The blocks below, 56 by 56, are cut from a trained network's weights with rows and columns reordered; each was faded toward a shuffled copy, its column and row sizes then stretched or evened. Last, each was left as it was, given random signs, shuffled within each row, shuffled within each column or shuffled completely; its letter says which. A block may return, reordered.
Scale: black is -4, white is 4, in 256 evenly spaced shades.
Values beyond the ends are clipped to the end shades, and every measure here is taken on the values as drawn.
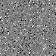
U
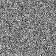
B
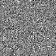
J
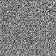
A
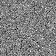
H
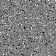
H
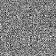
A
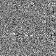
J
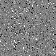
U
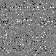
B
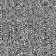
A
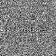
A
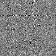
J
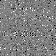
A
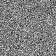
H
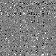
A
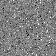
H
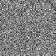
A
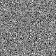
J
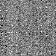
A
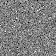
H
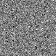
U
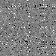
A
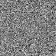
B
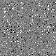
J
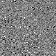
A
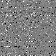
J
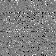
J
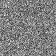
H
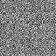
A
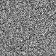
U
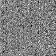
U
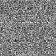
A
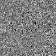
J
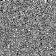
B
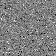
H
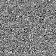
B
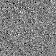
B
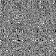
A
